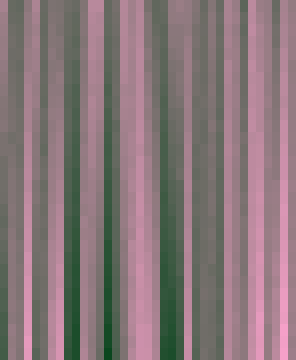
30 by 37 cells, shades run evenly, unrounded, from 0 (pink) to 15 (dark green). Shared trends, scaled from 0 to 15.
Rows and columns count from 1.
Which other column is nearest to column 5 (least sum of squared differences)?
13
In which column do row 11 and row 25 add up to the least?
36
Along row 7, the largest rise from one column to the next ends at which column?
14
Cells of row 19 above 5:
27
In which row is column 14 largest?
30
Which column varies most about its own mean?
22
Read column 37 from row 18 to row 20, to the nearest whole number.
6 6 6
